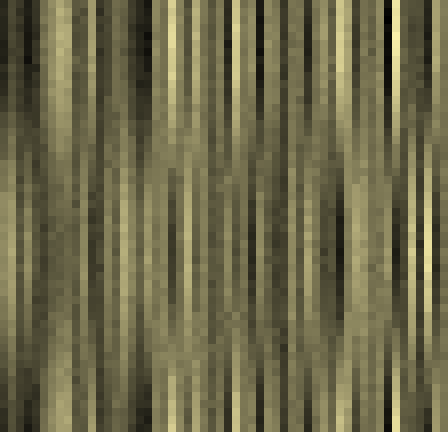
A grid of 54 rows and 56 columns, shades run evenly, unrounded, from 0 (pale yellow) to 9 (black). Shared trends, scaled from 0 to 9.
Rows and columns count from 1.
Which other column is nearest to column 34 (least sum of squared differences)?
7
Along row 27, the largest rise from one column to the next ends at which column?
55
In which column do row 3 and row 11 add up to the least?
50
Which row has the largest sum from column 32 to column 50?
31
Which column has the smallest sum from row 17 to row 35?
54
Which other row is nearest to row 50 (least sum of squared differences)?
13
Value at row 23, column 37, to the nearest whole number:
4
